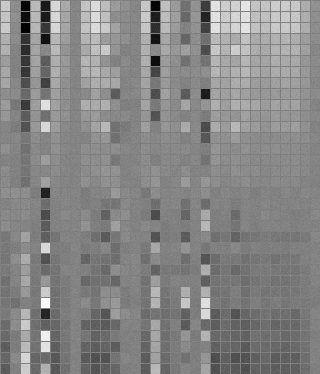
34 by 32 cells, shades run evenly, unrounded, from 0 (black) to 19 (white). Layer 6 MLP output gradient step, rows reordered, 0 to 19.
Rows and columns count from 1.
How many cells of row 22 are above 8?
27
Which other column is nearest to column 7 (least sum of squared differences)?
31
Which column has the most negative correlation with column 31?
3
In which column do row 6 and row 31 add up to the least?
16
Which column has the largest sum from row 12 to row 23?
22
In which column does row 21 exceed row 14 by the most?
21
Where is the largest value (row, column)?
28, 5
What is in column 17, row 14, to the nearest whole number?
10
